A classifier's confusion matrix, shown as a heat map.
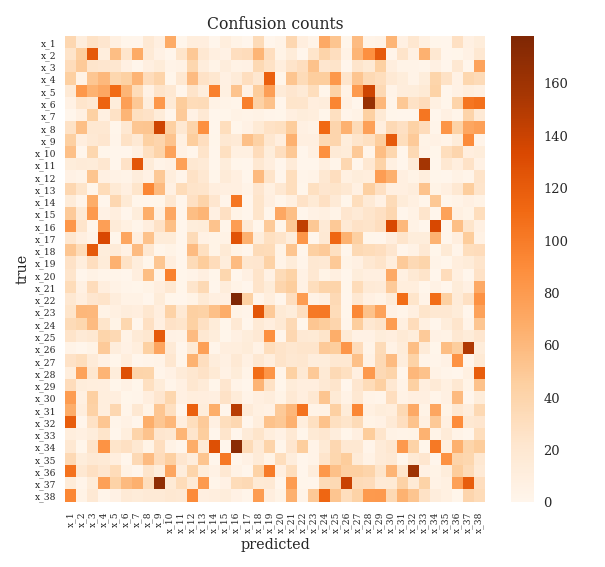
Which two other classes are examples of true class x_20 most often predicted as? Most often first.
x_10, x_30
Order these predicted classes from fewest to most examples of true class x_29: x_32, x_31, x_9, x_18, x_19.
x_31, x_9, x_19, x_32, x_18
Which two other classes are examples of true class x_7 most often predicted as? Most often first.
x_33, x_6
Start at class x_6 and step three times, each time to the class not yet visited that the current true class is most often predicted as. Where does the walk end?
x_24
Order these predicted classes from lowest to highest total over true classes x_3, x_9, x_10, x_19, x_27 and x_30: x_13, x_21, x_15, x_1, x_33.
x_33, x_15, x_13, x_21, x_1
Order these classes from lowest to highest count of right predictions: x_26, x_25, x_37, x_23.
x_25, x_26, x_23, x_37
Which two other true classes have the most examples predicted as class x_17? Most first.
x_6, x_9
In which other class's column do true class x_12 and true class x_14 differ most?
x_16
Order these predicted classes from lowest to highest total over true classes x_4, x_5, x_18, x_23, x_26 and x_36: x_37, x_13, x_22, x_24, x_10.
x_22, x_10, x_13, x_37, x_24
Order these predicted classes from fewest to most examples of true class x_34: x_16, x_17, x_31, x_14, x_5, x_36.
x_5, x_17, x_36, x_31, x_14, x_16
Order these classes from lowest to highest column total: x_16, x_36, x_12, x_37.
x_36, x_37, x_16, x_12
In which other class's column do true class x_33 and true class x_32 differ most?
x_1
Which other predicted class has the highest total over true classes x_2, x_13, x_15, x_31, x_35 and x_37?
x_9
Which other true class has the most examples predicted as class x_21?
x_37
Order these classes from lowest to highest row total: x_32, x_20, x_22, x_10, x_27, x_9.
x_20, x_27, x_10, x_22, x_9, x_32
